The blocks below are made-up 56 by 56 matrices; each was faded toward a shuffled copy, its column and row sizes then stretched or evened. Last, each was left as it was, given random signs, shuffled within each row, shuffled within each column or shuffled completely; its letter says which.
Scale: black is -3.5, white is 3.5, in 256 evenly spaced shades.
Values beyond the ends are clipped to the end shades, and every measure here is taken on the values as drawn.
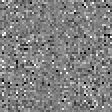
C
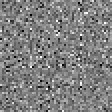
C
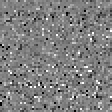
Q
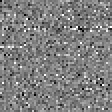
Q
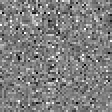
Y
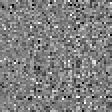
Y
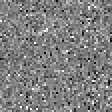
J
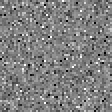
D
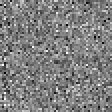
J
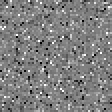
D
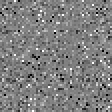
Y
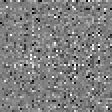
C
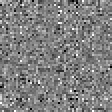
Y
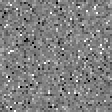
D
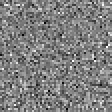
Q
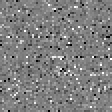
Q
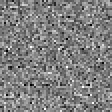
Q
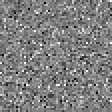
Q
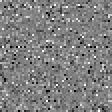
Q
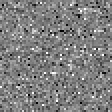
Q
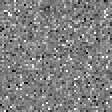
D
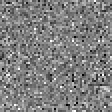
C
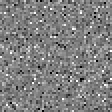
D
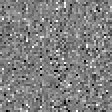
J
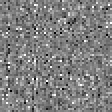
Y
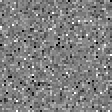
D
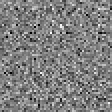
Y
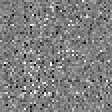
Y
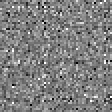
Y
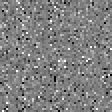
J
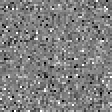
Q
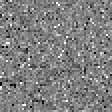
D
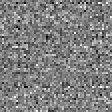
Y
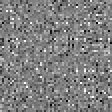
Y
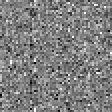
J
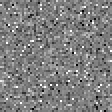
D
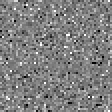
Q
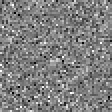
D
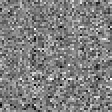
Y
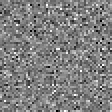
Y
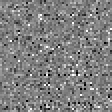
C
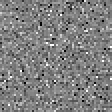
D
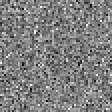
D
